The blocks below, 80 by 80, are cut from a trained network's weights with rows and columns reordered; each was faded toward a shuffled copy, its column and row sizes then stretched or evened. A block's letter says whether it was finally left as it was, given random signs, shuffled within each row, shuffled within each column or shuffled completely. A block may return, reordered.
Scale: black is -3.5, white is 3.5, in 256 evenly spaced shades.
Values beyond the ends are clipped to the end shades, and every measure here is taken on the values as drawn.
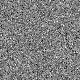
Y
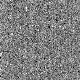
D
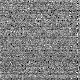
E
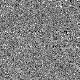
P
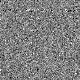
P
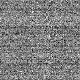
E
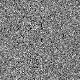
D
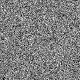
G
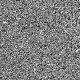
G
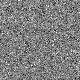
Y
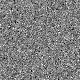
Y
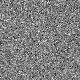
Y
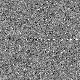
G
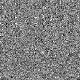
E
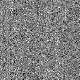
E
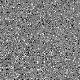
E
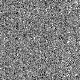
D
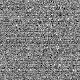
E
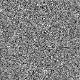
P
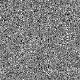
P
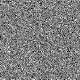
P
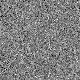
Y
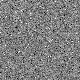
Y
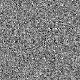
E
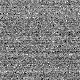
G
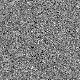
P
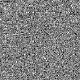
E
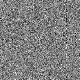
P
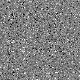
P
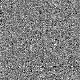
P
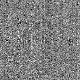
E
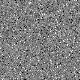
D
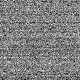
G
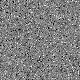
Y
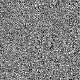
P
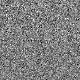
P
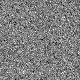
Y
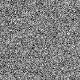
E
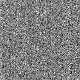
D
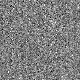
D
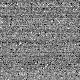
G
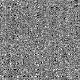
E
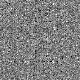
E
